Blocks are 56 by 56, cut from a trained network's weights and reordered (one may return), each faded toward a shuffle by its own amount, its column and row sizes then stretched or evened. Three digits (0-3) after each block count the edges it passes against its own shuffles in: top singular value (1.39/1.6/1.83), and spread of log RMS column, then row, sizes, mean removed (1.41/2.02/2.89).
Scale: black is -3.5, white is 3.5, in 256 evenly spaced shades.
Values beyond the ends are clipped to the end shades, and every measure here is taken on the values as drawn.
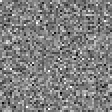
3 0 0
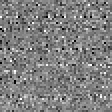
1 0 2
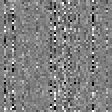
3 3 0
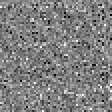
0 1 0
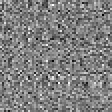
3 1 1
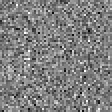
2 1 0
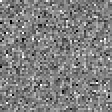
0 1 1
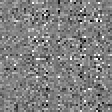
0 2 2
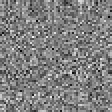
3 0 1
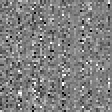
0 3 0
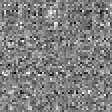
2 0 2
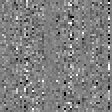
1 3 0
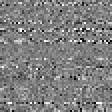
3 0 3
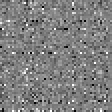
0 2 2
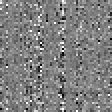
0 3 0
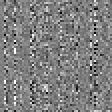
3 3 0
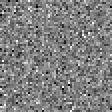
0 1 0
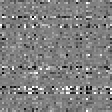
2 1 3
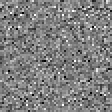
0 0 1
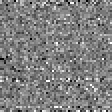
0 0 2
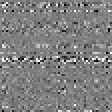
3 1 3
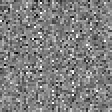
0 1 0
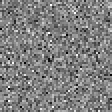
1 0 0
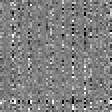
3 3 1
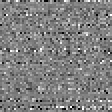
2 0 3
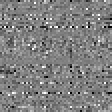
1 1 3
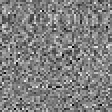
3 0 1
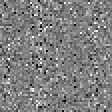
0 2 0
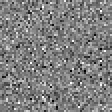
1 1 0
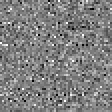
0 0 2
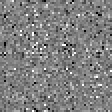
0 1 1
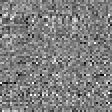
3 0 2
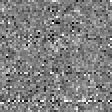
2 1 2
